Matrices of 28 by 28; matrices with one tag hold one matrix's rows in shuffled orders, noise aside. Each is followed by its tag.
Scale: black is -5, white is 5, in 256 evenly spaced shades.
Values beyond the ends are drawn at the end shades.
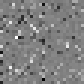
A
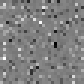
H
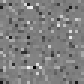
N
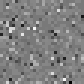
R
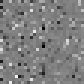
A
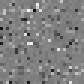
N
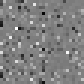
A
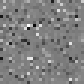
N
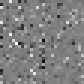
A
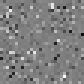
R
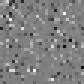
R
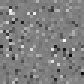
R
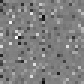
A
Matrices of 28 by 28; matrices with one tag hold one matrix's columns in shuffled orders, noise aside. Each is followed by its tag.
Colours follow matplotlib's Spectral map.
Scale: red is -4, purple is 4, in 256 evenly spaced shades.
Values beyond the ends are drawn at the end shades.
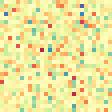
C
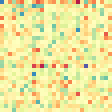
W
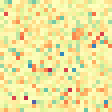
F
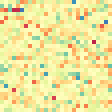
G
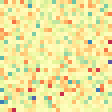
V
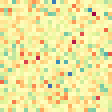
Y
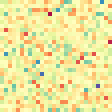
Y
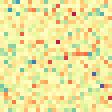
Y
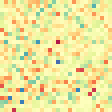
V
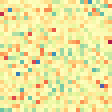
Y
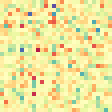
C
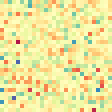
V
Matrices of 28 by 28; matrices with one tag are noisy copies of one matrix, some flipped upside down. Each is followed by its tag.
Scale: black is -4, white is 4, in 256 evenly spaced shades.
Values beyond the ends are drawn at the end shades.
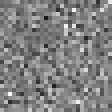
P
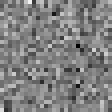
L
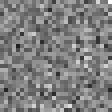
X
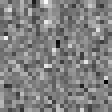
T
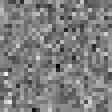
T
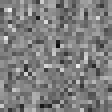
T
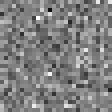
X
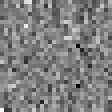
L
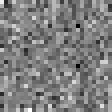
L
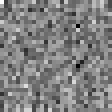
L
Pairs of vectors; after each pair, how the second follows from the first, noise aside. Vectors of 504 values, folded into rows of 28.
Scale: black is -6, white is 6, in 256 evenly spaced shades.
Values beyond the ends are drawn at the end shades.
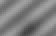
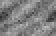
wrapped around.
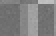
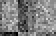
reversed, negated, scaled up.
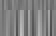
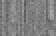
wrapped around, shrunk.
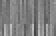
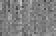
reversed, negated, partly zeroed.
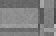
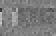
reversed, negated, partly zeroed.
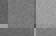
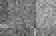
copied.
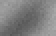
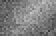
reversed, negated.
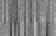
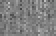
reversed, negated, partly zeroed.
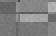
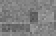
wrapped around, negated, shrunk.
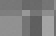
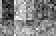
reversed, negated, scaled up.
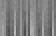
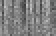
reversed, negated.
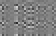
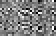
reversed, negated, scaled up.
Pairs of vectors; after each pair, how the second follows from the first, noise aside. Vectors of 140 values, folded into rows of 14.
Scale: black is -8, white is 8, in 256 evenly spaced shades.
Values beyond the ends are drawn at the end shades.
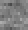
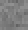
reversed, shrunk.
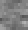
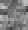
reversed, scaled up.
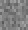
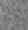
wrapped around, shrunk.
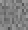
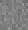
negated, shrunk.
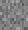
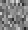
scaled up.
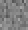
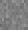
negated, shrunk.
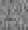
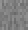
wrapped around, shrunk.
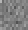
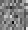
reversed, scaled up.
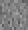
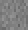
reversed, shrunk.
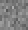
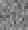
reversed, negated.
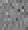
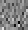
wrapped around, scaled up.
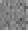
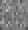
reversed, negated.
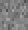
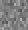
reversed, negated.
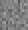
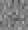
shuffled.
